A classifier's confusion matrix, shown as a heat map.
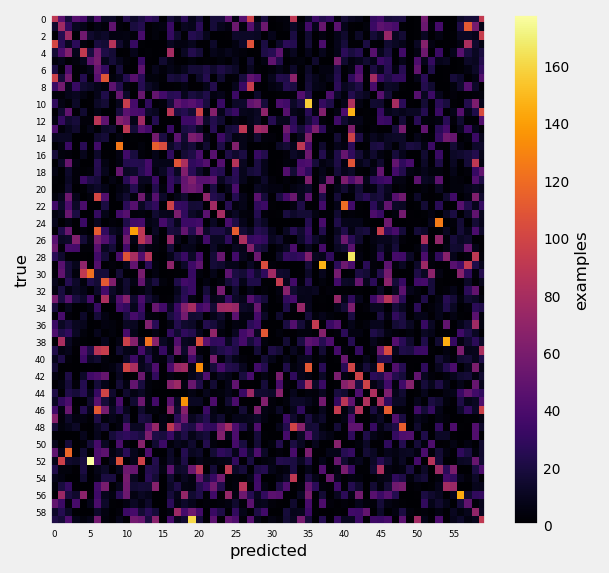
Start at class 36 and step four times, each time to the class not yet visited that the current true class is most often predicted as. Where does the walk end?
20
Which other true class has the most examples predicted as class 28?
13
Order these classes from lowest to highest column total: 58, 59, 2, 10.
59, 2, 58, 10
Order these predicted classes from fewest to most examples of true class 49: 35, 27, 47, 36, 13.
27, 36, 47, 35, 13
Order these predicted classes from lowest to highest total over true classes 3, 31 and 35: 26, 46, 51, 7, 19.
26, 19, 46, 51, 7
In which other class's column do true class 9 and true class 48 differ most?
33
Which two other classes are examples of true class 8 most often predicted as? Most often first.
27, 1
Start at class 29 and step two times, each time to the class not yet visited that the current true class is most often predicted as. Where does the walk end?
22
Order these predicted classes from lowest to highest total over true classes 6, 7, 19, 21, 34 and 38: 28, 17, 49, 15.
49, 15, 17, 28
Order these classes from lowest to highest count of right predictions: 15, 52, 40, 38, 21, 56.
38, 40, 21, 52, 15, 56
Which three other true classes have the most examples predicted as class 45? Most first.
41, 25, 53
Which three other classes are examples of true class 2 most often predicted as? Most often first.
59, 46, 4
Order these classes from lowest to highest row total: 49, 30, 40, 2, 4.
40, 2, 49, 4, 30
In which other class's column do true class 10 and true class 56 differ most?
35
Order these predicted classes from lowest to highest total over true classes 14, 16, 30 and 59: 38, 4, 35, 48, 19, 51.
38, 51, 48, 4, 35, 19
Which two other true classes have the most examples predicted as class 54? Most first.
38, 55
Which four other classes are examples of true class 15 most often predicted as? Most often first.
9, 14, 34, 25
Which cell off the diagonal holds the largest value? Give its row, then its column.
52, 5
